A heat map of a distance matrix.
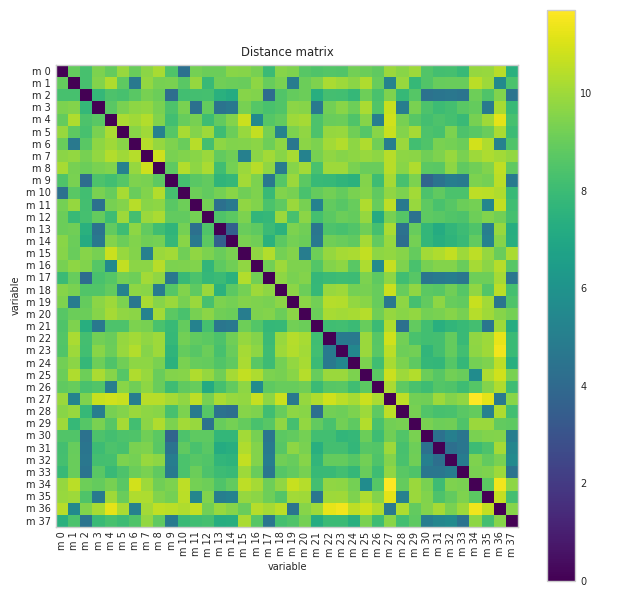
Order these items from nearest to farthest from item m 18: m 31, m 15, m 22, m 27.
m 31, m 15, m 22, m 27
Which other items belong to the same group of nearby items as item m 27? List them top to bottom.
m 1, m 6, m 19, m 36
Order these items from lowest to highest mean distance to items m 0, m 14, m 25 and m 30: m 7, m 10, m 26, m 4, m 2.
m 2, m 10, m 26, m 4, m 7
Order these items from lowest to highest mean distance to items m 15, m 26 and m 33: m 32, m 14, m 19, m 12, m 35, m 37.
m 37, m 32, m 12, m 14, m 19, m 35
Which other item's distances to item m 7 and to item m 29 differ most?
m 12
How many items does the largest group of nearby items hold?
8
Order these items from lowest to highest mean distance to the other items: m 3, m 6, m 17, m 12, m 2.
m 2, m 17, m 3, m 12, m 6
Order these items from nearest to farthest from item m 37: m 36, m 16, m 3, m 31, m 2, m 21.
m 2, m 31, m 21, m 3, m 16, m 36
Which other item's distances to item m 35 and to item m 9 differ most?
m 30
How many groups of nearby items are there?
10
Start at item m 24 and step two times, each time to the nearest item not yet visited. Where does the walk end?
m 23
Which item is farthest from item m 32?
m 15
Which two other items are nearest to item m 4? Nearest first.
m 26, m 16
